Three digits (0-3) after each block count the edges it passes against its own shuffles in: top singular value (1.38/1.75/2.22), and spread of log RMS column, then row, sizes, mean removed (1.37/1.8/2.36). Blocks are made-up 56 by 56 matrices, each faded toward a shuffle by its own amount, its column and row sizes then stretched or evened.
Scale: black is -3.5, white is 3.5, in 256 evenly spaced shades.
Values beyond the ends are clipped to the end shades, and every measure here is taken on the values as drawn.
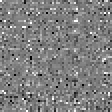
1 1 3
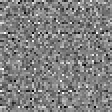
2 0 2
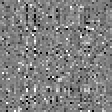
2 2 1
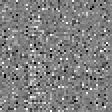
1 2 1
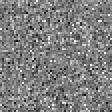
1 0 0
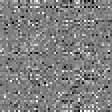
3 2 2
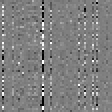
3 3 0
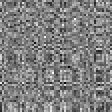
3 3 1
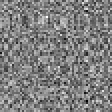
3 1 0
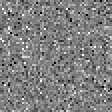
1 0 0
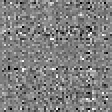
1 3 3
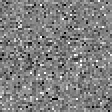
1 0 1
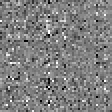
0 3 2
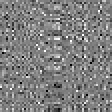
3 1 1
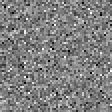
0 0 0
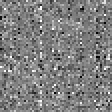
1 3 2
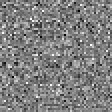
2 1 1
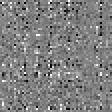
2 3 2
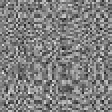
3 2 1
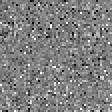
1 0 1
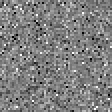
0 0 0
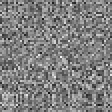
3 0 2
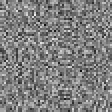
3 1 0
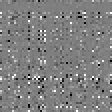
2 3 3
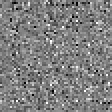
1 2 1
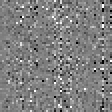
2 3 1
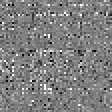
0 3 3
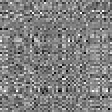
3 1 3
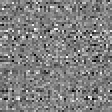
2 0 3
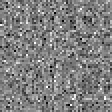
2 0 0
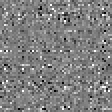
0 2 3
